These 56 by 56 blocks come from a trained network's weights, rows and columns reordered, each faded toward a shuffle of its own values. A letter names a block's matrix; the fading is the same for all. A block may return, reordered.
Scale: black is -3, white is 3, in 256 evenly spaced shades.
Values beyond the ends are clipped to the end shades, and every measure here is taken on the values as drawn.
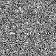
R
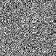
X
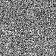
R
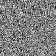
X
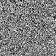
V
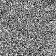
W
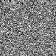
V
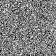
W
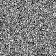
W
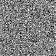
R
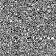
R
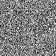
W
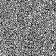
V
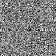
X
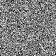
W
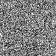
W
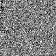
R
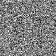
R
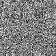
V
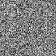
X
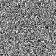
V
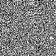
X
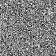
W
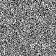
V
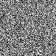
W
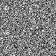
V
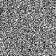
X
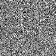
R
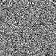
R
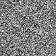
V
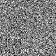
X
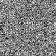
X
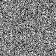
W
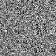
X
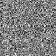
X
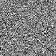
X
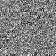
V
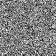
W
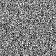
R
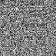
X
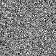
R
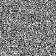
R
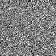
V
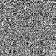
X
